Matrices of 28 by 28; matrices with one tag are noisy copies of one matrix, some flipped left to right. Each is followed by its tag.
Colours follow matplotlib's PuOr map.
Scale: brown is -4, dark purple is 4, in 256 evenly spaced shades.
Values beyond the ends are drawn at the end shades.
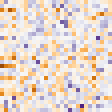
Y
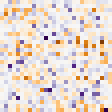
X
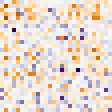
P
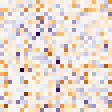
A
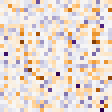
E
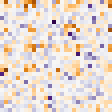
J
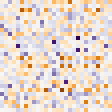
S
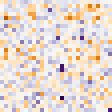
P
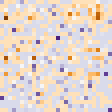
P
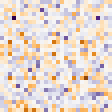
X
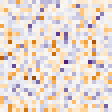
X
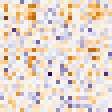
P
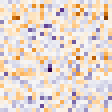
P
